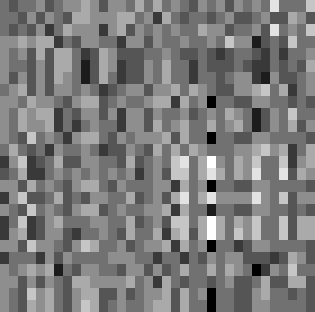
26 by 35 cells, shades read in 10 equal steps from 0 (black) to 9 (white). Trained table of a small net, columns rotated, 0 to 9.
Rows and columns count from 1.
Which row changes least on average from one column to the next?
22
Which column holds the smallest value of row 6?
10
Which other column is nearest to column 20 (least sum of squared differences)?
27
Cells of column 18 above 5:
6
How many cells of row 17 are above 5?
9
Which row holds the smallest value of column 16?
15
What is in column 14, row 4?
2
